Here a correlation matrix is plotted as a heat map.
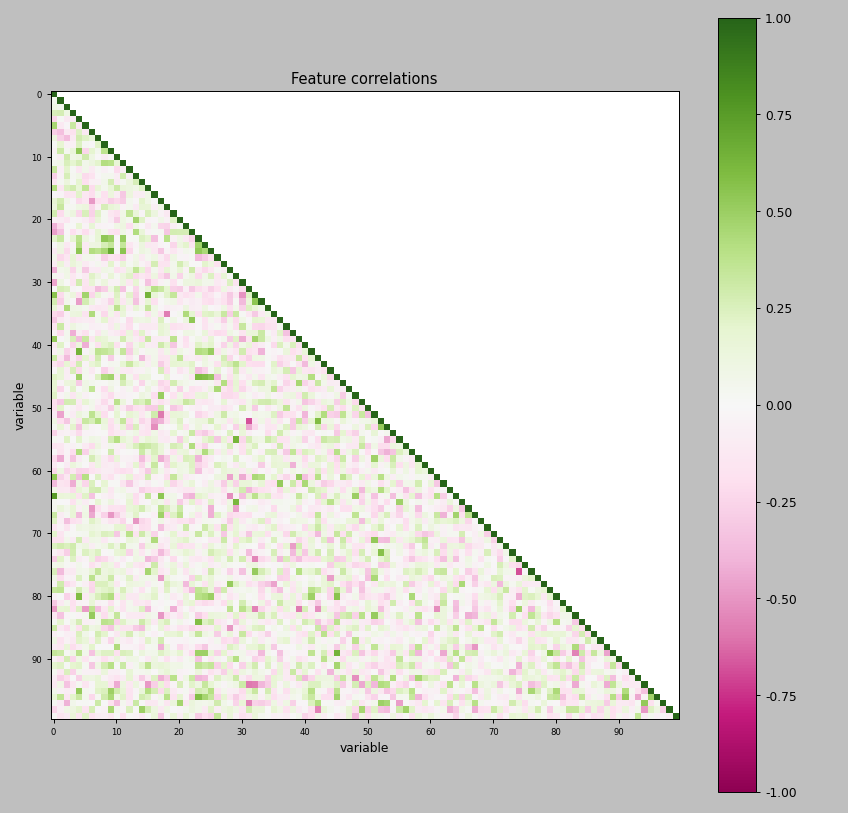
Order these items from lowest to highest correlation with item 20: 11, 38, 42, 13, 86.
38, 11, 86, 42, 13
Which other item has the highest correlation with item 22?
36
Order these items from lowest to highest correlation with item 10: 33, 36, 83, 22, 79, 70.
70, 22, 36, 79, 33, 83
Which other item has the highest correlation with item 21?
35
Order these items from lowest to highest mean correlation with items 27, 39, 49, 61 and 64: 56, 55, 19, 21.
21, 56, 55, 19
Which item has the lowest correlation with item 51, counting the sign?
17
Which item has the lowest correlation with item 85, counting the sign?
28
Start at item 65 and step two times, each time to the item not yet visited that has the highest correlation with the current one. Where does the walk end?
55
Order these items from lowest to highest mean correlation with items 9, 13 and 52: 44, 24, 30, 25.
44, 30, 24, 25
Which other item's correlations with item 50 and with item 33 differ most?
32
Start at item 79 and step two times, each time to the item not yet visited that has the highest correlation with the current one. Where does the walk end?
45
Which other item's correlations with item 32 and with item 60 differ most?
15
